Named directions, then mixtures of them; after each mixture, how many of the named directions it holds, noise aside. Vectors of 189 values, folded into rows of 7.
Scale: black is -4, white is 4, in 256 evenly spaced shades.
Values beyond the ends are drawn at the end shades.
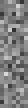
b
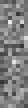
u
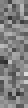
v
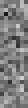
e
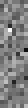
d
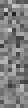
four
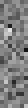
two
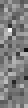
one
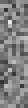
four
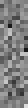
four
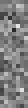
four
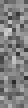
four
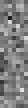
four
